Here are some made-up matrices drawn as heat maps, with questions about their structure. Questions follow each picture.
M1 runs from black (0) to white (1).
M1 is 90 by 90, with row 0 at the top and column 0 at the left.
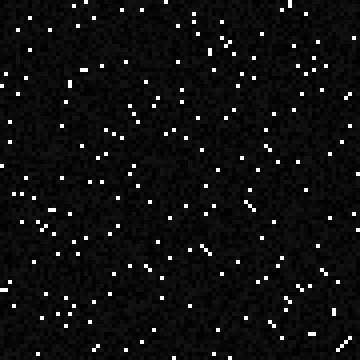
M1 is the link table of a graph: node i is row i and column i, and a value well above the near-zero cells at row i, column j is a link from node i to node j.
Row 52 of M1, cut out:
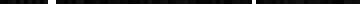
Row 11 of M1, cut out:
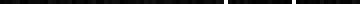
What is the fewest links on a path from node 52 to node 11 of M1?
5
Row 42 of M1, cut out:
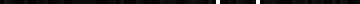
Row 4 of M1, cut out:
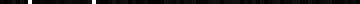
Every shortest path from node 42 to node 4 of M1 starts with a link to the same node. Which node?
node 64
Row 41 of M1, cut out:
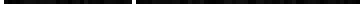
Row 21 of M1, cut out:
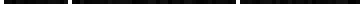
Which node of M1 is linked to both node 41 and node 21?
node 0
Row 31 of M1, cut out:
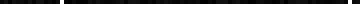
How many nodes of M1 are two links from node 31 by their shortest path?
3
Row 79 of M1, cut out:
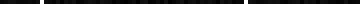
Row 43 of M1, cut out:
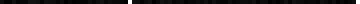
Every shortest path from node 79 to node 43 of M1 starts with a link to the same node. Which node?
node 10
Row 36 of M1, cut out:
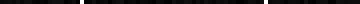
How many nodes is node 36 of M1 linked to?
2
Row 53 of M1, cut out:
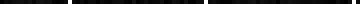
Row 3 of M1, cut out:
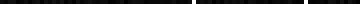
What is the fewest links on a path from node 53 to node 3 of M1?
5
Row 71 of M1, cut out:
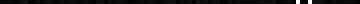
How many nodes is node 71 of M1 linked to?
2
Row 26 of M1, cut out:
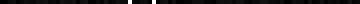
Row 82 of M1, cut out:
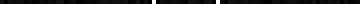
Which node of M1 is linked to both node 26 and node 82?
node 38
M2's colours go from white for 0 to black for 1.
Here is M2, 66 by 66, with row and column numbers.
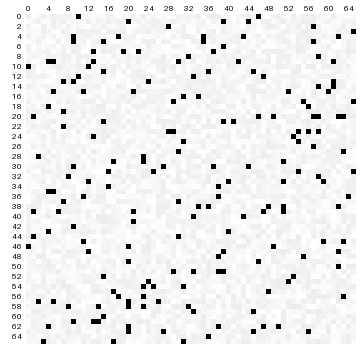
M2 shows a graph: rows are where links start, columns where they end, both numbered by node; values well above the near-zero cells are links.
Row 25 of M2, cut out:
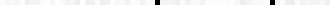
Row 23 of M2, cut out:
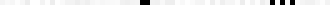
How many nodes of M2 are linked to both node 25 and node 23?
1
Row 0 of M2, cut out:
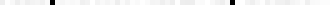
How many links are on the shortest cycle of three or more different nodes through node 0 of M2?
7
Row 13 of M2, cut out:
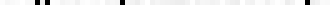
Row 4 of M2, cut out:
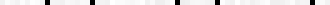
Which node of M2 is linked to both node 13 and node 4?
node 9
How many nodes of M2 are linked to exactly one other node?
10
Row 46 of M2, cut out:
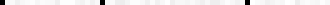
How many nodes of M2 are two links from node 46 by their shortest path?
6
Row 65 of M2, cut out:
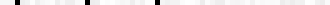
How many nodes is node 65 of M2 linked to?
3
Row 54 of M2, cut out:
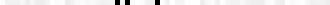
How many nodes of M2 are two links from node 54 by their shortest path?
6
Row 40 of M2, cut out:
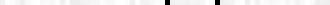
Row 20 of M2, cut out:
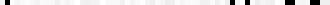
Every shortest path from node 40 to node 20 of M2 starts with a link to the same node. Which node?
node 43
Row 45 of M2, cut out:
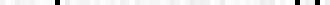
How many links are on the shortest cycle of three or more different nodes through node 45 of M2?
7
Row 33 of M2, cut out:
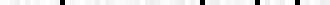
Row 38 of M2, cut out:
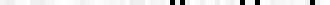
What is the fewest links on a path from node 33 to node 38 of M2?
2
